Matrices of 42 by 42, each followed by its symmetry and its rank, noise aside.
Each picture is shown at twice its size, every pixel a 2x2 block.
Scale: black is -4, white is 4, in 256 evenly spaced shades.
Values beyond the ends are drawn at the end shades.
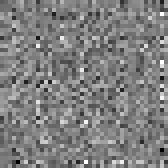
no symmetry, rank six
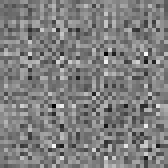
symmetric, rank four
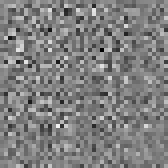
no symmetry, rank five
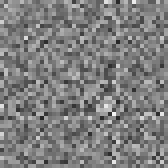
symmetric, rank six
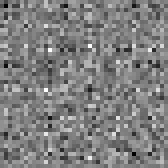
symmetric, rank four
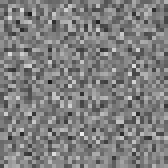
no symmetry, rank six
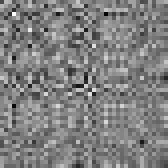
symmetric, rank five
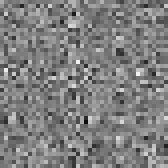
no symmetry, rank six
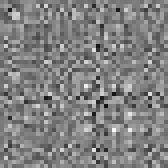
symmetric, rank six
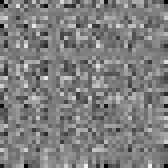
no symmetry, rank four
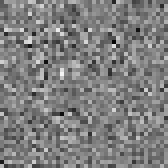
no symmetry, rank six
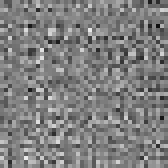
antisymmetric, rank six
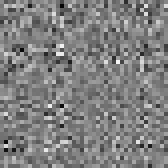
no symmetry, rank six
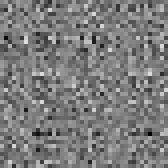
no symmetry, rank six
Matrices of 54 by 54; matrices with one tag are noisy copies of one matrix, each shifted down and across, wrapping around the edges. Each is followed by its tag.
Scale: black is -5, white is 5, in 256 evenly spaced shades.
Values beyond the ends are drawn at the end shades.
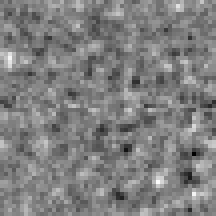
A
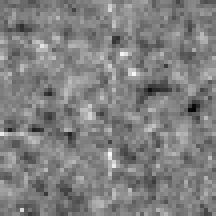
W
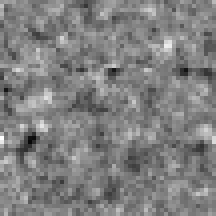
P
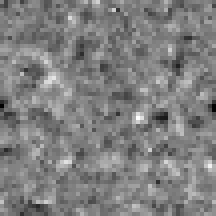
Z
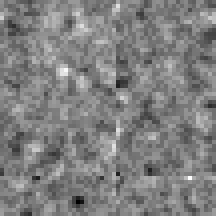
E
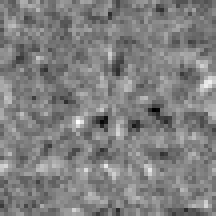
Z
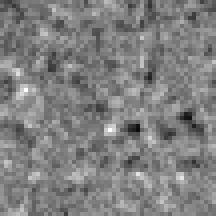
Z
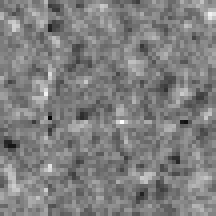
E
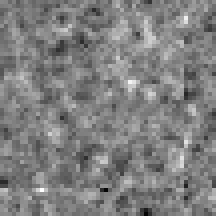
E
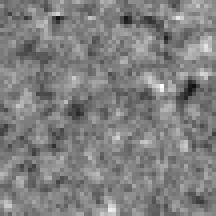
P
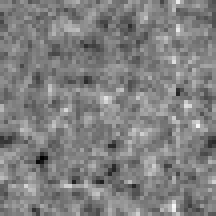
W
